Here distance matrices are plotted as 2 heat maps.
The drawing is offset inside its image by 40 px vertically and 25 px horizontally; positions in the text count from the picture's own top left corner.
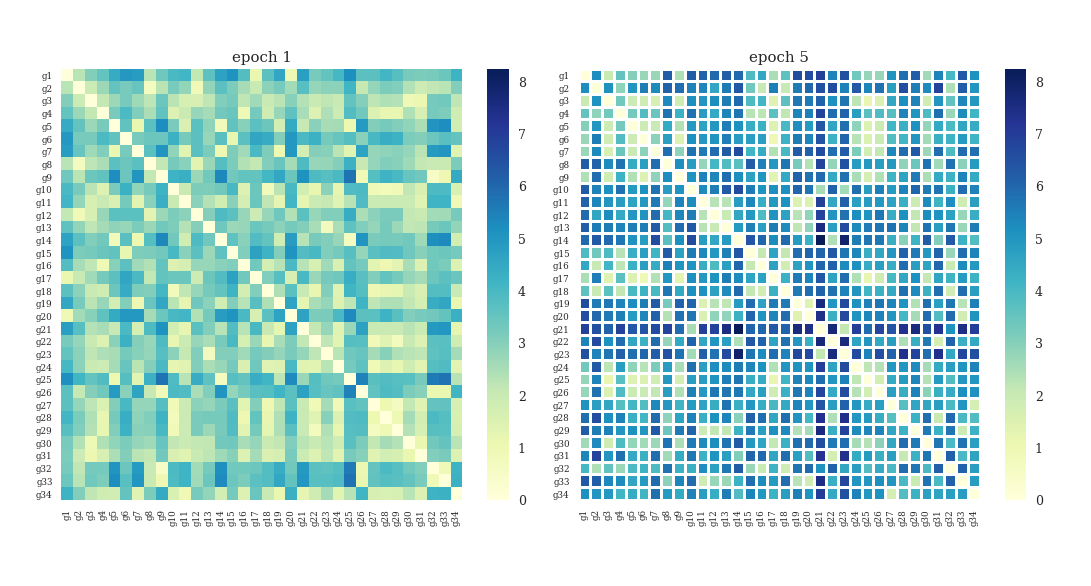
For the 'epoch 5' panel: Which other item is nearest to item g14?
g22
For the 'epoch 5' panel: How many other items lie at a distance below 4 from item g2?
5
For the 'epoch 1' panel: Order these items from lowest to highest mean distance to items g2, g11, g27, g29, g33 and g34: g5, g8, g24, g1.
g24, g8, g5, g1
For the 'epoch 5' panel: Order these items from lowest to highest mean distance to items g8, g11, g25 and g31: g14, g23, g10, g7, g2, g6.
g6, g14, g7, g10, g2, g23
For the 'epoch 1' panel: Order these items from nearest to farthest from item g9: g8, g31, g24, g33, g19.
g33, g8, g31, g24, g19
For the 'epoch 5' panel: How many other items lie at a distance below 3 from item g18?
5
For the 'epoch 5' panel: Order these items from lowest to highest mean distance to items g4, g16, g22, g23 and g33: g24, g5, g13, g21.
g5, g13, g24, g21
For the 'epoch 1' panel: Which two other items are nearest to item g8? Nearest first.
g2, g12
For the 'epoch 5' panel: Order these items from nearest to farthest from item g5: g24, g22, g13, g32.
g24, g32, g22, g13
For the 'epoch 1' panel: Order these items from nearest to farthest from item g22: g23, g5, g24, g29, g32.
g29, g24, g23, g5, g32
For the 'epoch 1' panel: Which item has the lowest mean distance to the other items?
g31
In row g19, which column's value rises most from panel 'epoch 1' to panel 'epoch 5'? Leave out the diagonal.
g21
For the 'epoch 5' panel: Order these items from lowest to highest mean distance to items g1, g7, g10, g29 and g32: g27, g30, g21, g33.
g30, g27, g33, g21
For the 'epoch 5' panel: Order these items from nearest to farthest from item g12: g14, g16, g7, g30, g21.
g16, g14, g30, g7, g21
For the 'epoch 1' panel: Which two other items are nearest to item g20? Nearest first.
g1, g17
